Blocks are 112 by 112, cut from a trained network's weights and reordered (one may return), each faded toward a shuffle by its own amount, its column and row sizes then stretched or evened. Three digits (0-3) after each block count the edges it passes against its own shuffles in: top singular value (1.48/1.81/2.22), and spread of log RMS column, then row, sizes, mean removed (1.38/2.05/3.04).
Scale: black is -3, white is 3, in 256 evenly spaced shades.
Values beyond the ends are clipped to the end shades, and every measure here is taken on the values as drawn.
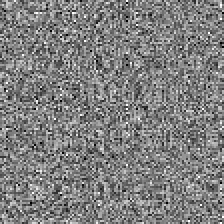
3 1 0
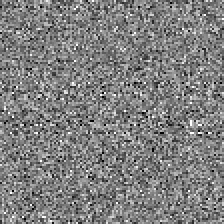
0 0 2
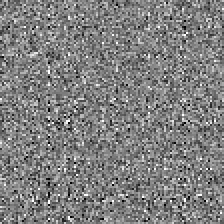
0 2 2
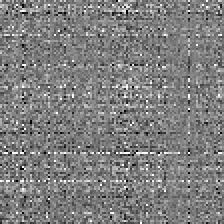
2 3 3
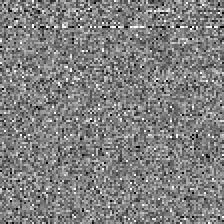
1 0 2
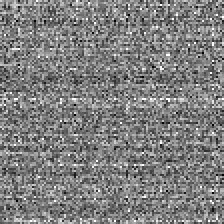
2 2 1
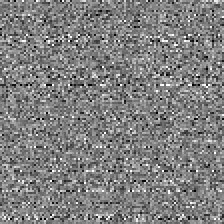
2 0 3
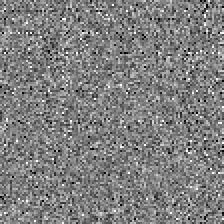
0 1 1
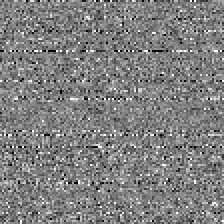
1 0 3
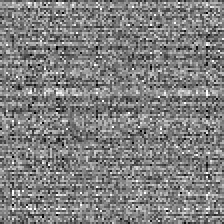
3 2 0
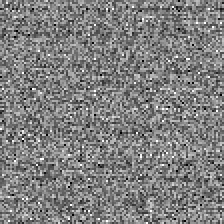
0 1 1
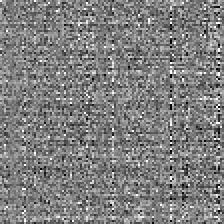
2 3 0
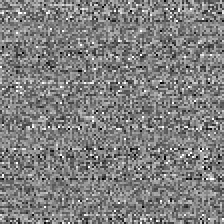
0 1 3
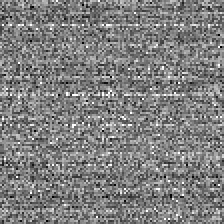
2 1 2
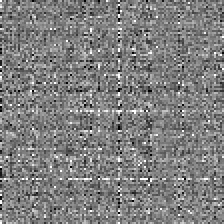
2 3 2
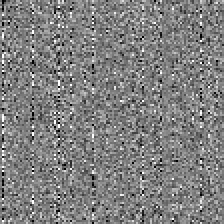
2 3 0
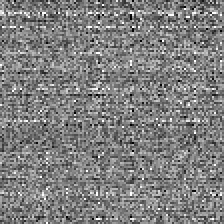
2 2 2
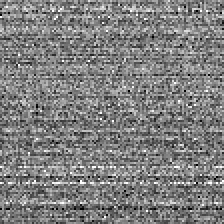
3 0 2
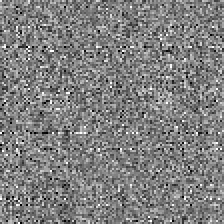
1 1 2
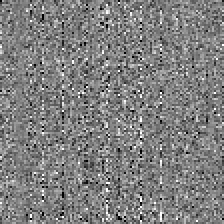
0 3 1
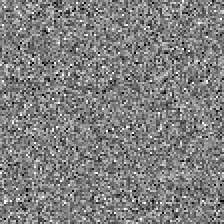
0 0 1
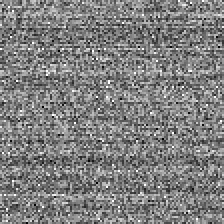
2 0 0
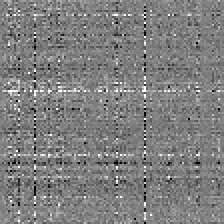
3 3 2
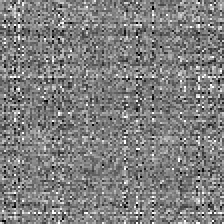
2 3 1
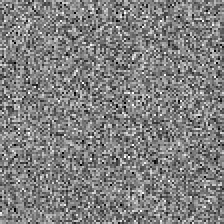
1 1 0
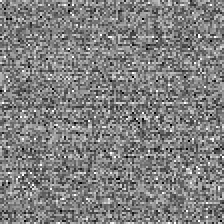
1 1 2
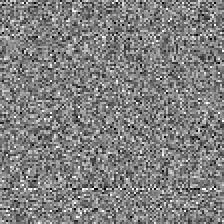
3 0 1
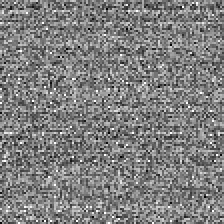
1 1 1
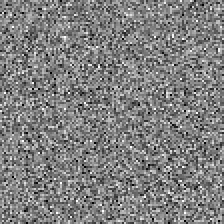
0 0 1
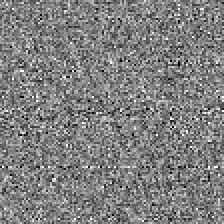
0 1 2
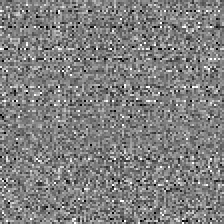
0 1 3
